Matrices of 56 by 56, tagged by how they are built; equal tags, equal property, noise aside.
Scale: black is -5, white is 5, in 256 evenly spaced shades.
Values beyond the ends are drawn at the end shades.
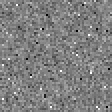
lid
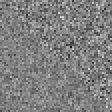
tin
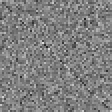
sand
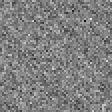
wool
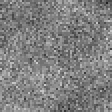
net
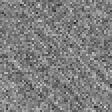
wool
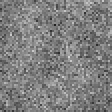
net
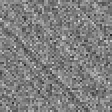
wool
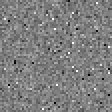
lid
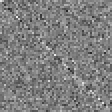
sand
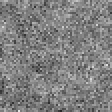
net
